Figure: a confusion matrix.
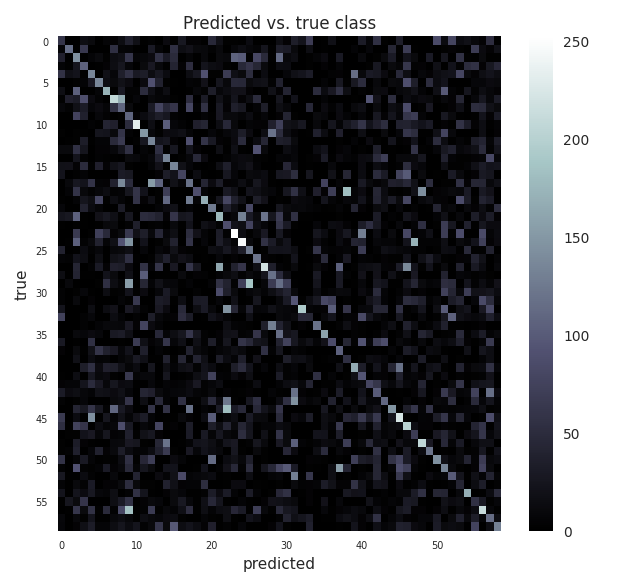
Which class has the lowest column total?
1
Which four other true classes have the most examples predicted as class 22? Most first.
44, 32, 43, 19
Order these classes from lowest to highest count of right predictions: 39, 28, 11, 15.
28, 15, 11, 39
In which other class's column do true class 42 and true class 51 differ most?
37
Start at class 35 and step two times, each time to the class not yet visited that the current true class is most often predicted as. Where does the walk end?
25
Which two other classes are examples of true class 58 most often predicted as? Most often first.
15, 55
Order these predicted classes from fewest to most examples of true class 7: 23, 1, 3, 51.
51, 23, 1, 3
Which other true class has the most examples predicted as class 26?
13
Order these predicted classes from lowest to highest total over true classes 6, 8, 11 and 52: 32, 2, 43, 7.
32, 43, 7, 2
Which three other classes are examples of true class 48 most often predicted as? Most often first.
14, 31, 38
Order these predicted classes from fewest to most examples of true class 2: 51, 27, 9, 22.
22, 51, 27, 9
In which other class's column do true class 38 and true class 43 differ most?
31
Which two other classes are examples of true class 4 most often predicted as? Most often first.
39, 19
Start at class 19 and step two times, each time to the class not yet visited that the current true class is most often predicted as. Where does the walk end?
12
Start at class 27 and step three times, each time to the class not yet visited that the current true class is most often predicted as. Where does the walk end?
47
